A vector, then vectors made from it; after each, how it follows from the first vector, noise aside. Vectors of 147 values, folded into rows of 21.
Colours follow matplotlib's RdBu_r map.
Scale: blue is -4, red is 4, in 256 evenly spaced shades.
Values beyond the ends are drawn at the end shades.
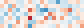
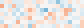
shrunk.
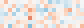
shrunk.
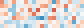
reversed.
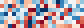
scaled up.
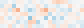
negated, shrunk.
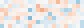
negated, shrunk.
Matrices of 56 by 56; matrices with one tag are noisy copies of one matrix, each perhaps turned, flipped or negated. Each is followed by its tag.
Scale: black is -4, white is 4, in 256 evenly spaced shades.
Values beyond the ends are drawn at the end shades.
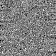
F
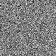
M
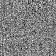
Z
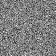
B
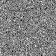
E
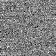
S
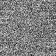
S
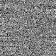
S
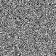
M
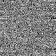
S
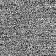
S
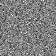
M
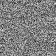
F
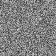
M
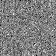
Z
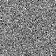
M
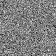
Z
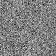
Z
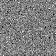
B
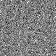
B
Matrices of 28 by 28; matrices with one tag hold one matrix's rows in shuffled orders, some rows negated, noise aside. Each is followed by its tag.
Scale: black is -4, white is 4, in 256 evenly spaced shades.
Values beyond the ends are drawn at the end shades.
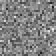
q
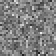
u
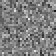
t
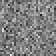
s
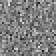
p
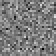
t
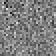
s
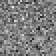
u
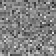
q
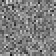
s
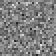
u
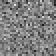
t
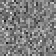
s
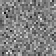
s
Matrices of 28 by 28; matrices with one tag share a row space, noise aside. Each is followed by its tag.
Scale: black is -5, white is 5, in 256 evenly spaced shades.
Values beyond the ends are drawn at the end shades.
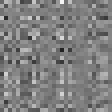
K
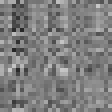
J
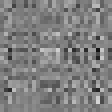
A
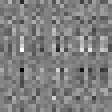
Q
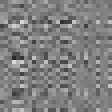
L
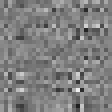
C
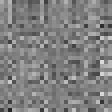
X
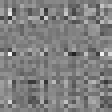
X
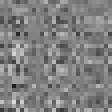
J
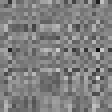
A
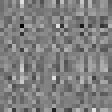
Q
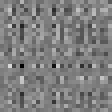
Q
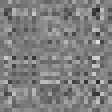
A
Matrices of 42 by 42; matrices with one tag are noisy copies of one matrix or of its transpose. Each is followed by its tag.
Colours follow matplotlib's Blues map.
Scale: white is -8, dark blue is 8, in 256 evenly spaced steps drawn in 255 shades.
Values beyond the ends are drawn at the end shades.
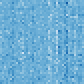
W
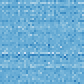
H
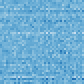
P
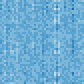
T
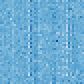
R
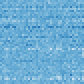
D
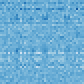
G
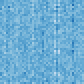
T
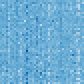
D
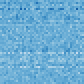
G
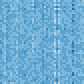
T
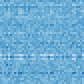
T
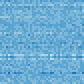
T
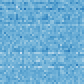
G
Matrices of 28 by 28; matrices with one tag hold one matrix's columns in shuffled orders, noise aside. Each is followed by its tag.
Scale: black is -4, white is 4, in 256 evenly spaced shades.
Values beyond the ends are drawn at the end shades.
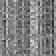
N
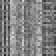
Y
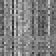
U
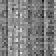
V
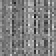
N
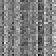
Y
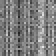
V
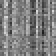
U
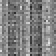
Y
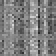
N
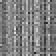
Y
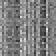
V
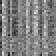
U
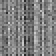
Y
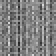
Y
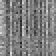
U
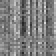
U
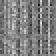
N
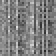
N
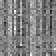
U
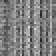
V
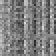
N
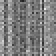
Y
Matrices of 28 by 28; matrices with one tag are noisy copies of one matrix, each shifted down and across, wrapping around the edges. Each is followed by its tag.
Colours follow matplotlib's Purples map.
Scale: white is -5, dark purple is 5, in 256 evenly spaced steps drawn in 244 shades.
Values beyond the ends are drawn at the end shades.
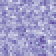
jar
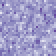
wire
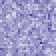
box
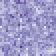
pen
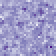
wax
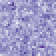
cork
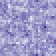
jar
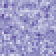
pen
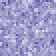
box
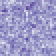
pen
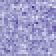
jar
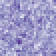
wax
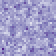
box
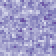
pen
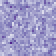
wire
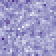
wax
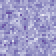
box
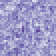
wax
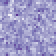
cork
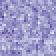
wire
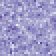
pen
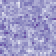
cork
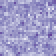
pen
